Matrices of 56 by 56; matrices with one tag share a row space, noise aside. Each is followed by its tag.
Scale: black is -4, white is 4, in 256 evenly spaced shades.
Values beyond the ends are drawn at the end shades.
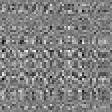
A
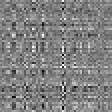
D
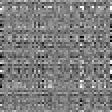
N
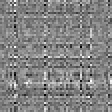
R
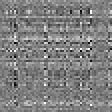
R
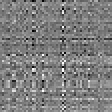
D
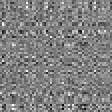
A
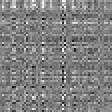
D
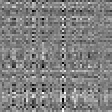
D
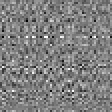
A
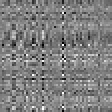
D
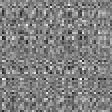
A
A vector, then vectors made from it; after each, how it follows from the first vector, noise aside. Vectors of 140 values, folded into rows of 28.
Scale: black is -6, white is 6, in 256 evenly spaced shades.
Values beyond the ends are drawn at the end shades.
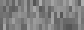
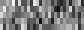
negated, scaled up.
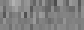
reversed, negated, partly zeroed.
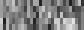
negated, scaled up.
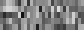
wrapped around, negated, scaled up.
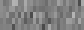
reversed, negated, partly zeroed.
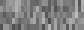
reversed, negated.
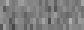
reversed, negated, partly zeroed.
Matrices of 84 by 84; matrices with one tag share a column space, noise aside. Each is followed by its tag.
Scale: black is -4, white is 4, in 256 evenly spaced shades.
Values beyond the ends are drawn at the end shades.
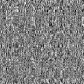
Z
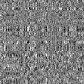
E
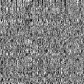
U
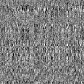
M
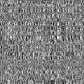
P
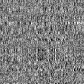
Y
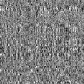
M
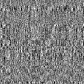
M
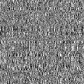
E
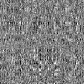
Y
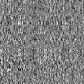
Y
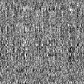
M
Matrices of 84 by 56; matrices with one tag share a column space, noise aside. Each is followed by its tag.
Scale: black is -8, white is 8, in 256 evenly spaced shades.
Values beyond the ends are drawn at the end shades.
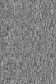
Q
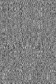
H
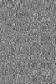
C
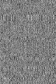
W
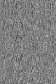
Q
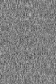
C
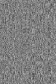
W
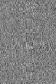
H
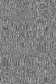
Q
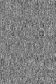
Q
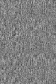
Q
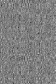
W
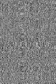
H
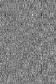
C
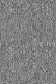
H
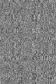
W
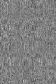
Q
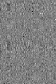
H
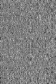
W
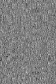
W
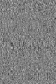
H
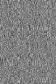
Q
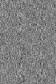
C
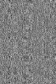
W
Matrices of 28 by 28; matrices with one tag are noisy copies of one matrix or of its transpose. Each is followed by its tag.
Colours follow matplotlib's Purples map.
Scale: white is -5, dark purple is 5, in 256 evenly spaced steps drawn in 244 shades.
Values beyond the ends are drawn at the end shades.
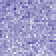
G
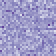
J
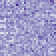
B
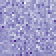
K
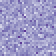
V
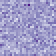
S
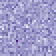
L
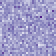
L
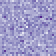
L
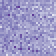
G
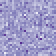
V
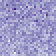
G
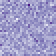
S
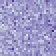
K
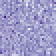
B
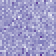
S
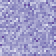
S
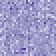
J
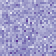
L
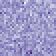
K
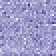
S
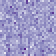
J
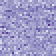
J
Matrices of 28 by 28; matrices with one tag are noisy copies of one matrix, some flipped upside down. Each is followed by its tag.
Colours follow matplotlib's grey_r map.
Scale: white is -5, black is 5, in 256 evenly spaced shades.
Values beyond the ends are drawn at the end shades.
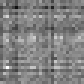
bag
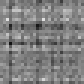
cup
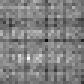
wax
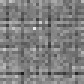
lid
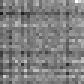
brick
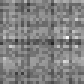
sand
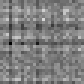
cup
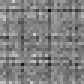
lid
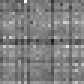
sand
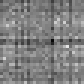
sand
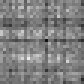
wax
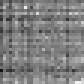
brick
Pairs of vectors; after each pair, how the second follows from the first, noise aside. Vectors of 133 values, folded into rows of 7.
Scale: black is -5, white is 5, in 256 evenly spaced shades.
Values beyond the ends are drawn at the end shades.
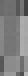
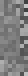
sign-scrambled.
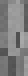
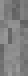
reversed, shrunk.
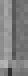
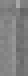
reversed, negated, shrunk.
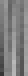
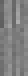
wrapped around, negated, shrunk.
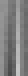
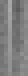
reversed, shrunk.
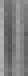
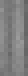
reversed, negated, shrunk.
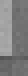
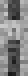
wrapped around, negated, scaled up.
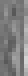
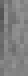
reversed, negated, shrunk.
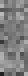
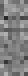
wrapped around.
